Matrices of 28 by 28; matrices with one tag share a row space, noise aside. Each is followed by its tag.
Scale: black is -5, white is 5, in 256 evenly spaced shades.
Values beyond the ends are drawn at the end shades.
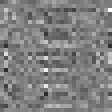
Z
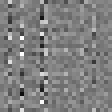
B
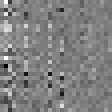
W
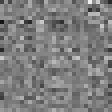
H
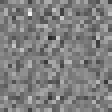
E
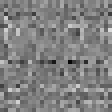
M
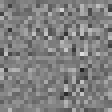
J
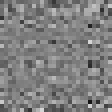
H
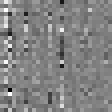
W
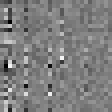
W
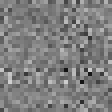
J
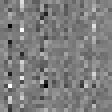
B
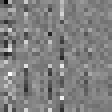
W
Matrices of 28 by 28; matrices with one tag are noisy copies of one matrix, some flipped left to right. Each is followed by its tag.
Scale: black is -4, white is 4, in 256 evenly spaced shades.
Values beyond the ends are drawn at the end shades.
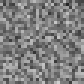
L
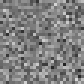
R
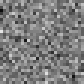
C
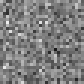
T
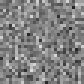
T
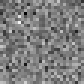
L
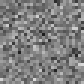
R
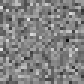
C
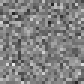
R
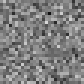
R
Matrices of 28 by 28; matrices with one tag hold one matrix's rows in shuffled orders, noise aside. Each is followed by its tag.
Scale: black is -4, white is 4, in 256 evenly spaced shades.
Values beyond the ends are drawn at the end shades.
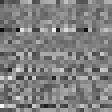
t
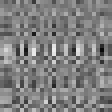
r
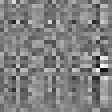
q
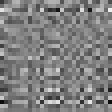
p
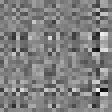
q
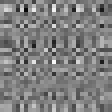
r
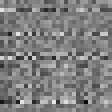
t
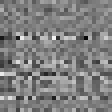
t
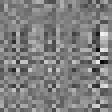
q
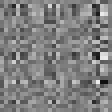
q
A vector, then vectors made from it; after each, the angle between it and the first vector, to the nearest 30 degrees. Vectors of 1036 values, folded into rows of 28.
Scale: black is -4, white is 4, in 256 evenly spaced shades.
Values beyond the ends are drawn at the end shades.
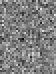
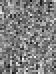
90 degrees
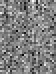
120 degrees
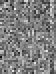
120 degrees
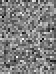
120 degrees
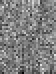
90 degrees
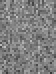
90 degrees
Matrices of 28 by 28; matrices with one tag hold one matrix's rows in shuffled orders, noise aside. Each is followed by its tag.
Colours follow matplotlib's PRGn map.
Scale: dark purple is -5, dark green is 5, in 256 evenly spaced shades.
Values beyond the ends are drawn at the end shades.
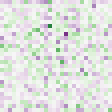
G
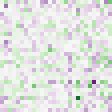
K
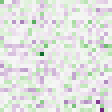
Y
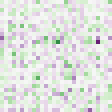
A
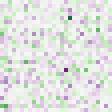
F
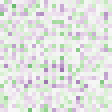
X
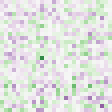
Y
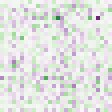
A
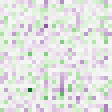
X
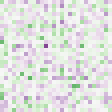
X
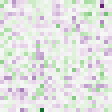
Y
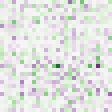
A
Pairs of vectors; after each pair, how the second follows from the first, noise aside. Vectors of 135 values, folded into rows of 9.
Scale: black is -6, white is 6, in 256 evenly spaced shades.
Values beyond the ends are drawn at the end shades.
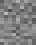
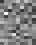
scaled up.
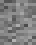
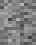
reversed.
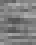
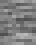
wrapped around, negated.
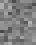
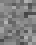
reversed.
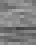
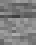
reversed.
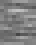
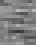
wrapped around, negated.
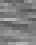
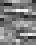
wrapped around, scaled up.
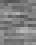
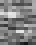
reversed, scaled up.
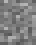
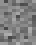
negated.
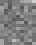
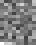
reversed, scaled up.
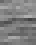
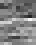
negated, scaled up.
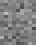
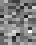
reversed, scaled up.
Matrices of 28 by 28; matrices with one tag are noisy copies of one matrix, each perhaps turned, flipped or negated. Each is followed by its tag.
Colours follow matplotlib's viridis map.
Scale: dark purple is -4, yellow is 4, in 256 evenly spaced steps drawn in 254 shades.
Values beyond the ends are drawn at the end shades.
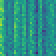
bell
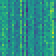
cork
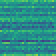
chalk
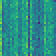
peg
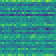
chalk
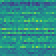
cork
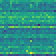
peg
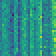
bell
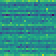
chalk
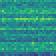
bell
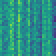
bell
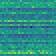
cork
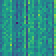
peg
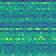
peg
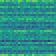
chalk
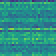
peg
